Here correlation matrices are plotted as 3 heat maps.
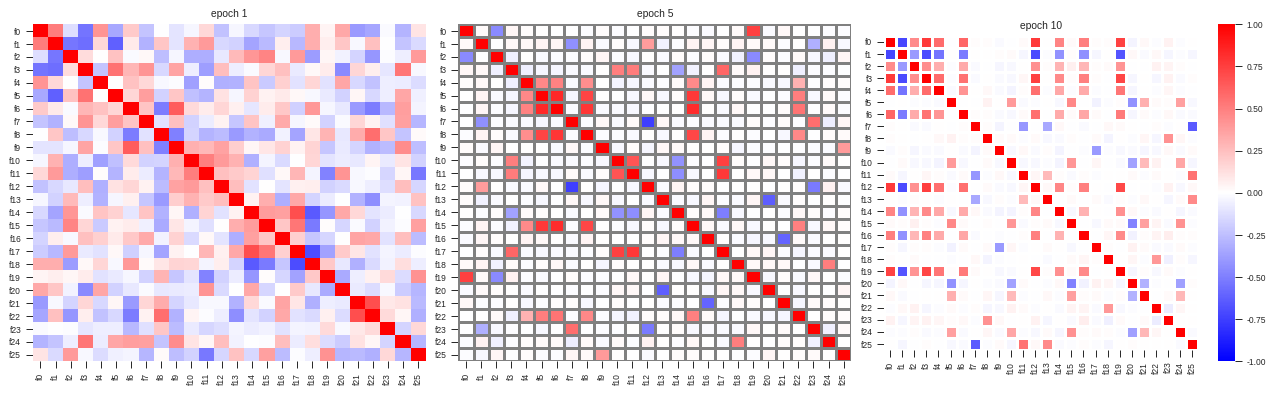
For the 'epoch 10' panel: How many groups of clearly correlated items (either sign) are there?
6
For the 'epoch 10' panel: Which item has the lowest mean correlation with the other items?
f1
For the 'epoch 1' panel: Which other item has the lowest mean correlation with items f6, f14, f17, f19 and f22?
f18
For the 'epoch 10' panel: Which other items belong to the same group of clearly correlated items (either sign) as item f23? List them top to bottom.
f8
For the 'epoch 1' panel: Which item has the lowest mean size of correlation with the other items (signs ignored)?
f23
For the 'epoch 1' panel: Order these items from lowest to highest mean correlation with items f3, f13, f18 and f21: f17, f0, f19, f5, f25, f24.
f0, f17, f25, f19, f5, f24
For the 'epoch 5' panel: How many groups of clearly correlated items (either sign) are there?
8
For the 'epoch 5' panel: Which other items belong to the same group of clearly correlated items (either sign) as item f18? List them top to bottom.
f24
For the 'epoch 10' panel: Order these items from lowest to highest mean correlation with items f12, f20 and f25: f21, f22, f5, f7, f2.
f7, f5, f21, f22, f2
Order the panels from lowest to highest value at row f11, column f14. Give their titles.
epoch 5, epoch 10, epoch 1
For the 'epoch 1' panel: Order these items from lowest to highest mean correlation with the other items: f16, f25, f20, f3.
f25, f20, f3, f16
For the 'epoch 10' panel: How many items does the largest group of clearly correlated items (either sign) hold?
10
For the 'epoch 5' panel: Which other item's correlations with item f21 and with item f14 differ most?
f16
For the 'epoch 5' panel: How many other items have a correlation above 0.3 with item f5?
5
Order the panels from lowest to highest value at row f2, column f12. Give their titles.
epoch 1, epoch 5, epoch 10
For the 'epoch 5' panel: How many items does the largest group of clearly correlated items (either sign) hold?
6
